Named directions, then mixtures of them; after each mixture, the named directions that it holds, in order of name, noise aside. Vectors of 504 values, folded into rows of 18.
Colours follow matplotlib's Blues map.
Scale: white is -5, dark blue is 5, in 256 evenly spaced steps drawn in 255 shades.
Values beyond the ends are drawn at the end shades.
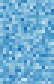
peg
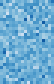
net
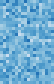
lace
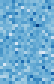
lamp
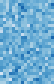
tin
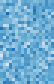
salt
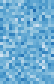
lamp, peg, salt.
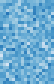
salt.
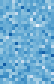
lamp.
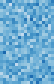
lamp, net.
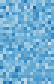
peg, salt, tin.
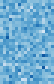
lamp, peg.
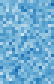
net, salt, tin.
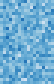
peg.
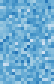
lace, lamp, salt.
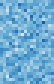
lamp, net, tin.
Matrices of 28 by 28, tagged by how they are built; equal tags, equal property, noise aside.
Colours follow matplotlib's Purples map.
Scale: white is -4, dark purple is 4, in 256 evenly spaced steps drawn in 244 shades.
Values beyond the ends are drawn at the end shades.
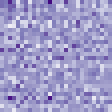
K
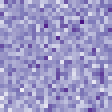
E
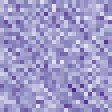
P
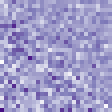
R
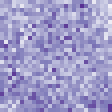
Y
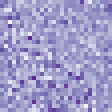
R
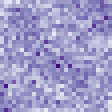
Y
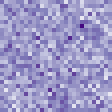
P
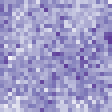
Y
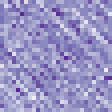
P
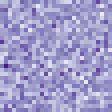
E
